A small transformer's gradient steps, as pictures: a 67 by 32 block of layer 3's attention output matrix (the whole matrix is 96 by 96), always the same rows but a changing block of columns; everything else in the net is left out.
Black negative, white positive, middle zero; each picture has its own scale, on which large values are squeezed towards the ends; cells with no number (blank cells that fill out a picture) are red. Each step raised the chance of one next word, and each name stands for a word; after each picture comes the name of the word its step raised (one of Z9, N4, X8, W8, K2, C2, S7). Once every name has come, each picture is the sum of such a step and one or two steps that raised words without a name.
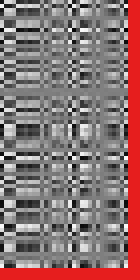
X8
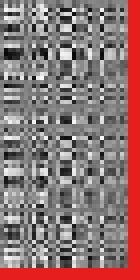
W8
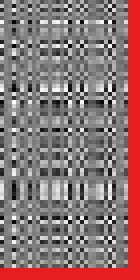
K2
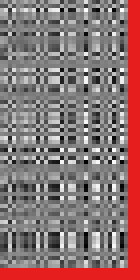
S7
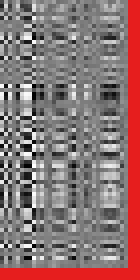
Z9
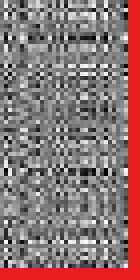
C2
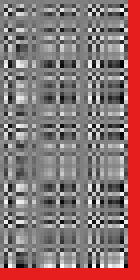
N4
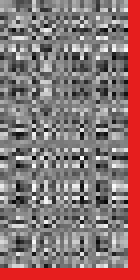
N4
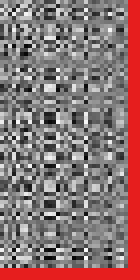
W8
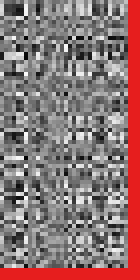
N4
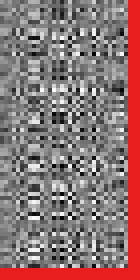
S7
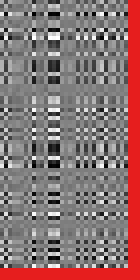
C2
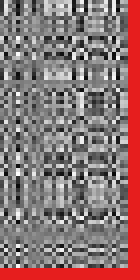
K2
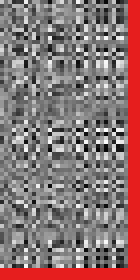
Z9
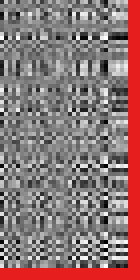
C2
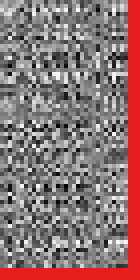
N4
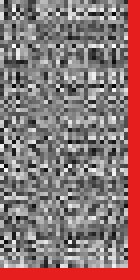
W8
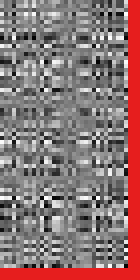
C2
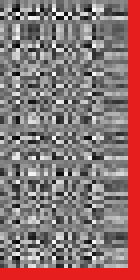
W8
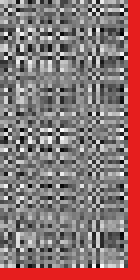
S7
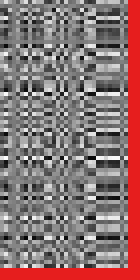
K2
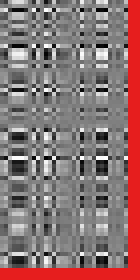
W8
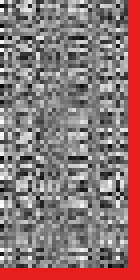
X8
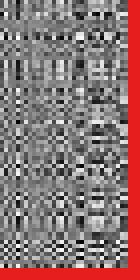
C2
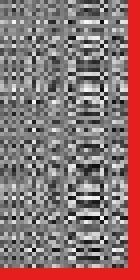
K2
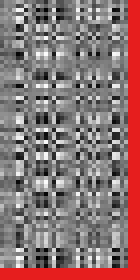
W8
